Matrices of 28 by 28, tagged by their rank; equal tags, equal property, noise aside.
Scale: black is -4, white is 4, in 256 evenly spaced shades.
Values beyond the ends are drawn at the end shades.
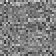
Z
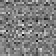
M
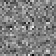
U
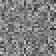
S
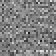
M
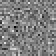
Z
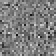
Z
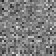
M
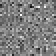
M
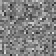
Z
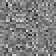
U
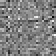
M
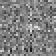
Z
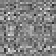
U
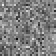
M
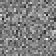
Z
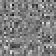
U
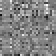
U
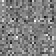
S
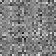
Z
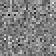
Z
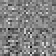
U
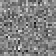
S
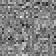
S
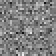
Z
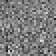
Z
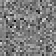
Z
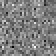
S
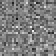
S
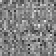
M
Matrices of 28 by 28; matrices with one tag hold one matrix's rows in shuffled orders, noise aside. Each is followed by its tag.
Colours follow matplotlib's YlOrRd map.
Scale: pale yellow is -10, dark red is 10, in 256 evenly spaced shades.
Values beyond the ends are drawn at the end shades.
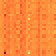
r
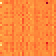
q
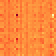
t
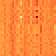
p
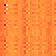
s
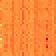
q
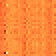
s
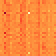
r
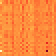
q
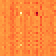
p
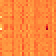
q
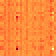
t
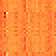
s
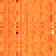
t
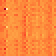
s
